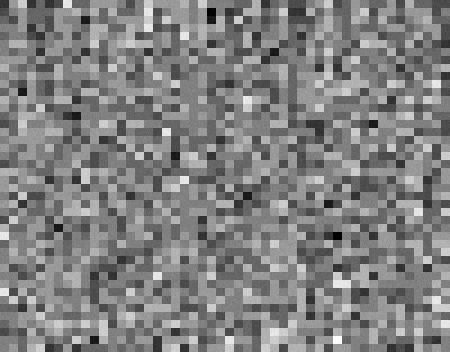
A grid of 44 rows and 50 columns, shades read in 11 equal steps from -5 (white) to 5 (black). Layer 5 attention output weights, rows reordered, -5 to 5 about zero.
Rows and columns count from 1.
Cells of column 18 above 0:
17
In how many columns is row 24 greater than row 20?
20
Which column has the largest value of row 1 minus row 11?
49
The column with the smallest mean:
47
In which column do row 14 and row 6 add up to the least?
28
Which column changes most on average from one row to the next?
50
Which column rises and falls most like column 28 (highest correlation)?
15
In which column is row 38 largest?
35
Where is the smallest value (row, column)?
43, 38
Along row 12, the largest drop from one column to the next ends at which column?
4
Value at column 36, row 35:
1
